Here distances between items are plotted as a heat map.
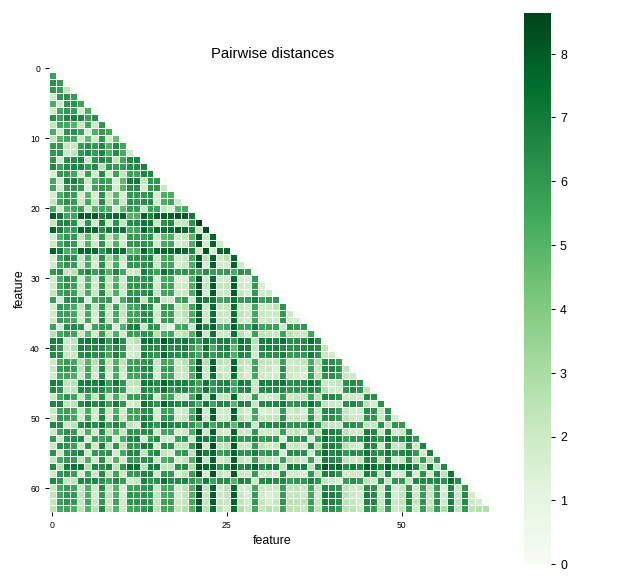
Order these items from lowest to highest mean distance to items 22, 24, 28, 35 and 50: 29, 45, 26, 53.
29, 53, 45, 26
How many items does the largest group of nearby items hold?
34
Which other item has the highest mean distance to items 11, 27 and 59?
57
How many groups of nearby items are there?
5
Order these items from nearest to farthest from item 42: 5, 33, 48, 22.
22, 5, 33, 48
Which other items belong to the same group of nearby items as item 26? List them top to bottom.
21, 23
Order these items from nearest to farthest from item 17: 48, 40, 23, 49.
49, 40, 48, 23
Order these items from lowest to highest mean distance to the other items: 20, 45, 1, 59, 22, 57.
22, 20, 1, 59, 45, 57
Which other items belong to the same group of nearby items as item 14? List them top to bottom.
7
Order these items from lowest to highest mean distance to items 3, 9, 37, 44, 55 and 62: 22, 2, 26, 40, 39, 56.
56, 22, 2, 40, 39, 26
